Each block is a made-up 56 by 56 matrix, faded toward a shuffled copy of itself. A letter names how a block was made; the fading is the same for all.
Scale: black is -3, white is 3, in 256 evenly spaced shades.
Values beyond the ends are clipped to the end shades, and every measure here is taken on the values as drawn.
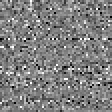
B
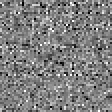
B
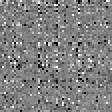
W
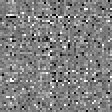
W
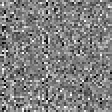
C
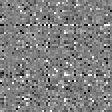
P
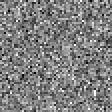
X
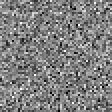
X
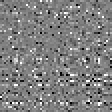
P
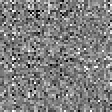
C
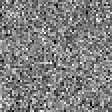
X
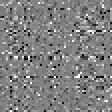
P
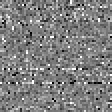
B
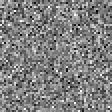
X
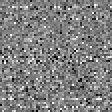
B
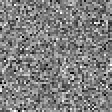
X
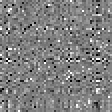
P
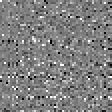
W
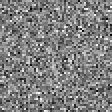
X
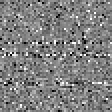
B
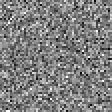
X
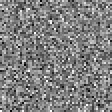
X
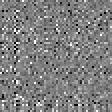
P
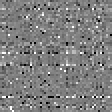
P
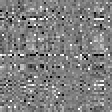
P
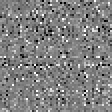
W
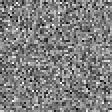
X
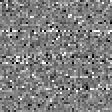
B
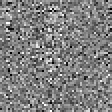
C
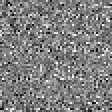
B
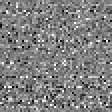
B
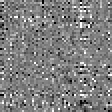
W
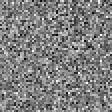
X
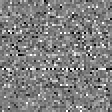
B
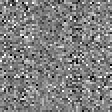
C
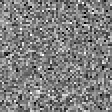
X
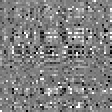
P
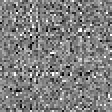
C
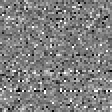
B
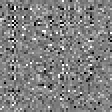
W
